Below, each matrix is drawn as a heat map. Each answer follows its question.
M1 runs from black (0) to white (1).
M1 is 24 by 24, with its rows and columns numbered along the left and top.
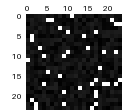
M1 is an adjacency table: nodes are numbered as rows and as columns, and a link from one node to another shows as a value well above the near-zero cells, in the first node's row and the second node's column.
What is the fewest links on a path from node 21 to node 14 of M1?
3
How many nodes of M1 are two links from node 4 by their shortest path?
5
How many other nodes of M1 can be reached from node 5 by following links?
4
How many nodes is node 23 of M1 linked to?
2
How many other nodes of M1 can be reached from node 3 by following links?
2
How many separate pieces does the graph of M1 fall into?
7
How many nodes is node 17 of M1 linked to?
5
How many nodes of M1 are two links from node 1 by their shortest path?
1
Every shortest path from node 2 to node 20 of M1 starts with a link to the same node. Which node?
node 22
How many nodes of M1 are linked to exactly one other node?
10
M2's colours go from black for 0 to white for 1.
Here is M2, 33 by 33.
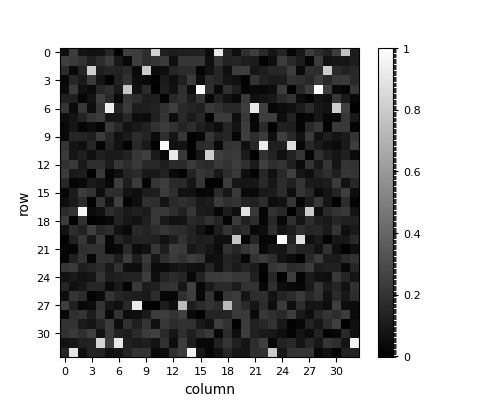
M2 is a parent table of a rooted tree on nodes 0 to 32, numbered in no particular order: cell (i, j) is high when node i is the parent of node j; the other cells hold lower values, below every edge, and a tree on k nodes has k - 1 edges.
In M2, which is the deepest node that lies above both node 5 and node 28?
31
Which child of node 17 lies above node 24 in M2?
20
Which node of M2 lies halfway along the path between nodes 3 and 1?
0
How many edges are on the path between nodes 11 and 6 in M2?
4
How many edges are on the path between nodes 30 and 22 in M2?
5
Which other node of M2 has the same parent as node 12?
16
